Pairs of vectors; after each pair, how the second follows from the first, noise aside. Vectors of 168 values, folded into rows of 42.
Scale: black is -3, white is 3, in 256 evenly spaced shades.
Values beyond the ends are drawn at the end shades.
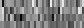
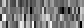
reversed.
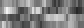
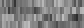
reversed, negated, shrunk.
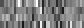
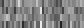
shrunk.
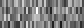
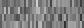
wrapped around, shrunk.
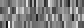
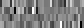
wrapped around, negated, partly zeroed.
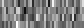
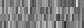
wrapped around, shrunk.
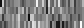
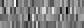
wrapped around, negated, partly zeroed.
